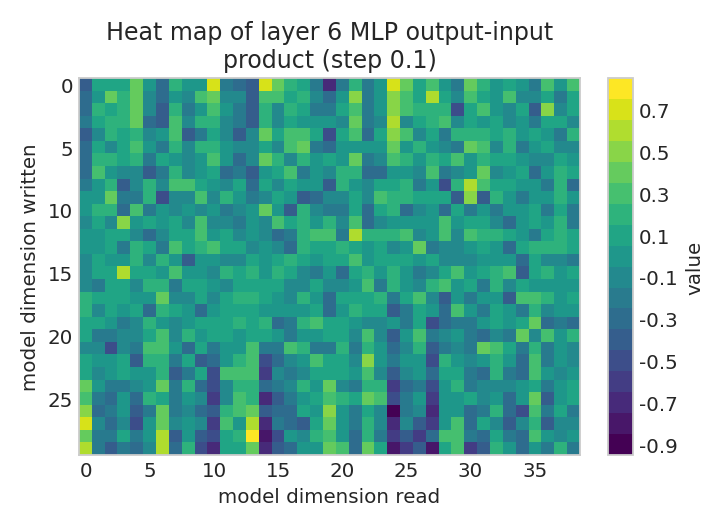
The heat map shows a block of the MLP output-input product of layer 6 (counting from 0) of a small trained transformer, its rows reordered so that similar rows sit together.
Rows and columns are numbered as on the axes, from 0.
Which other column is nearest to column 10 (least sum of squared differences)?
14
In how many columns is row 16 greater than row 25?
18
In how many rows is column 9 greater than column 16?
15
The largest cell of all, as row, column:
28, 13
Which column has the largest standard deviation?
24
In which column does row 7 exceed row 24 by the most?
27
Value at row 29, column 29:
0.3
